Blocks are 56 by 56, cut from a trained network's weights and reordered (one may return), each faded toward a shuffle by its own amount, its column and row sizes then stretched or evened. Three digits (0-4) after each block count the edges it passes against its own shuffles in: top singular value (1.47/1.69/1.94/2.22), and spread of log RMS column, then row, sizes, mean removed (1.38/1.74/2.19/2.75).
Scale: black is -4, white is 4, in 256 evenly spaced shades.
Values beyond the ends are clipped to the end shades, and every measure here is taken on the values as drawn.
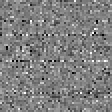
2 1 3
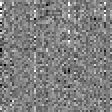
2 4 1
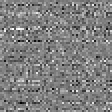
4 2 4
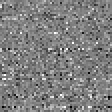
1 1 3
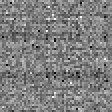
1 3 0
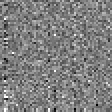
3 2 0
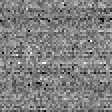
2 1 2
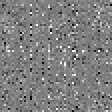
0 4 2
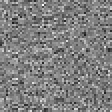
3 1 1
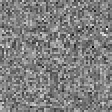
1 1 0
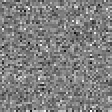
1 1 1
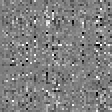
1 4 2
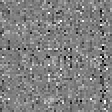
0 3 2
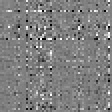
2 4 3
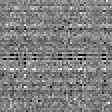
4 2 2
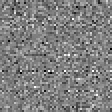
2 1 2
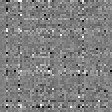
0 3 3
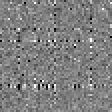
4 2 2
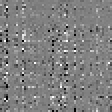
1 4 3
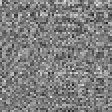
3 0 1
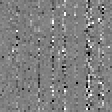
2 4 0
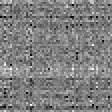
3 4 1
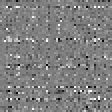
1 3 4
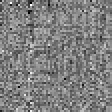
2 3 0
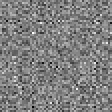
4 0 2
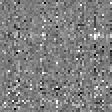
0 3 2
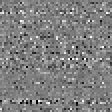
0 1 4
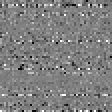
1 0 4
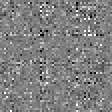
2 3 2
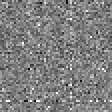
1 1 1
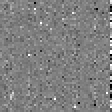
3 2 0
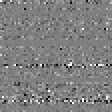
1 0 4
